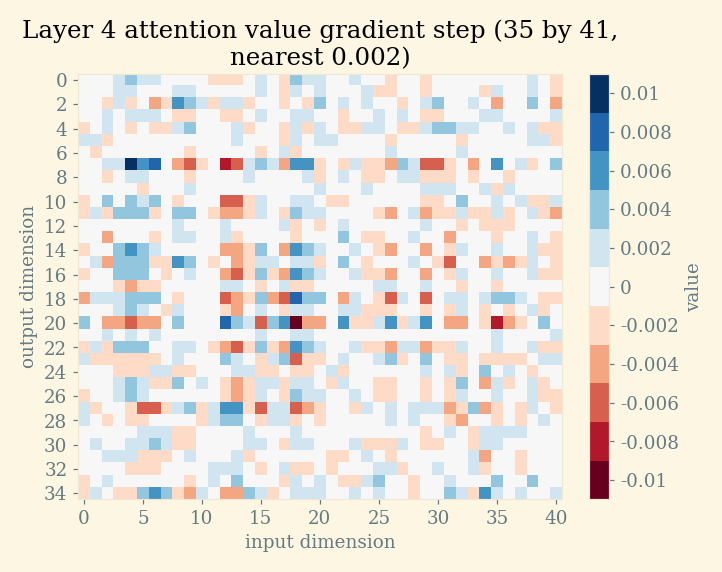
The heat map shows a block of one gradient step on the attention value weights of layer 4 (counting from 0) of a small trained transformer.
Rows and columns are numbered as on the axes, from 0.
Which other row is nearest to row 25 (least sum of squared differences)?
19
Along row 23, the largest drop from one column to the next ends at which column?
18
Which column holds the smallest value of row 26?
13
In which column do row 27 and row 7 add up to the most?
4
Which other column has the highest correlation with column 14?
7
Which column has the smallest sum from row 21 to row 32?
31
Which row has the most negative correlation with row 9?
8
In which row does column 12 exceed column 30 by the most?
20
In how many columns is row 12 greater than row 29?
7
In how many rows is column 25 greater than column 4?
11
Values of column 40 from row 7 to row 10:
0.004 0 0 0.002
